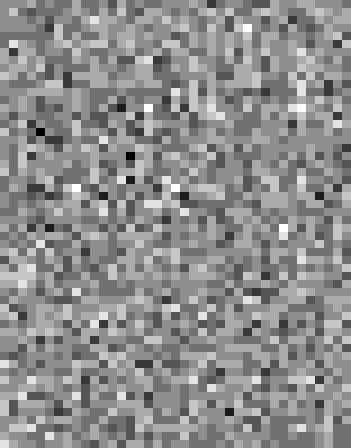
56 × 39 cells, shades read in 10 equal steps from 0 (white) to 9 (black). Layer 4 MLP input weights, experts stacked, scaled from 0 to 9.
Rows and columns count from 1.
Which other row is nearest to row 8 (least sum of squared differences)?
9
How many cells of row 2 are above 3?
23
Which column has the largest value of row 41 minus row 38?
29
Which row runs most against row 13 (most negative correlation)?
40
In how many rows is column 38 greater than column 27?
21
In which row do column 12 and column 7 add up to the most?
25
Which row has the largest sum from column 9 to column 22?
15
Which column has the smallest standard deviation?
31
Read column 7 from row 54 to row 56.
6 4 4
